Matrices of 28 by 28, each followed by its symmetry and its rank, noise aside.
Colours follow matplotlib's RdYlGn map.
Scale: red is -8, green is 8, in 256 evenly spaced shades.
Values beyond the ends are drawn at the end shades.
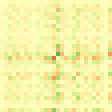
antisymmetric, rank two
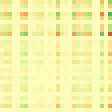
no symmetry, rank one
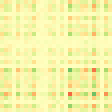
symmetric, rank one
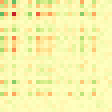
symmetric, rank one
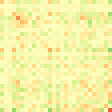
symmetric, rank three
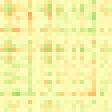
symmetric, rank two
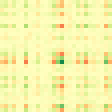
symmetric, rank one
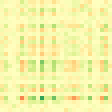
no symmetry, rank one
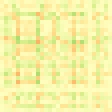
no symmetry, rank two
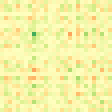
symmetric, rank two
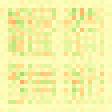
no symmetry, rank two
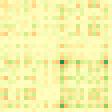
symmetric, rank two
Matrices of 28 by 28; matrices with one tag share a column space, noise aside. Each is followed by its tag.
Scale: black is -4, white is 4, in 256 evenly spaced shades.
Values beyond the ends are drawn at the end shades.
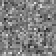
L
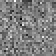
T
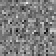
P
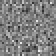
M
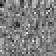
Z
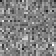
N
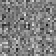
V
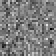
V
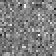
L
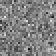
M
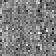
N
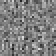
N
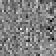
N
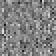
V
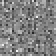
V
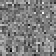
M
